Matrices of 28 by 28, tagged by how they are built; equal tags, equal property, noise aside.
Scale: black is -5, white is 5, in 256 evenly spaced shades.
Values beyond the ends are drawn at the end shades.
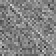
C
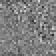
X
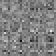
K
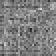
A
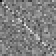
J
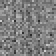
A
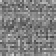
A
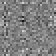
K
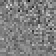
X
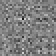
K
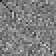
J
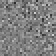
X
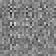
K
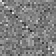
J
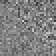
X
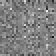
K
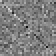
J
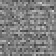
A
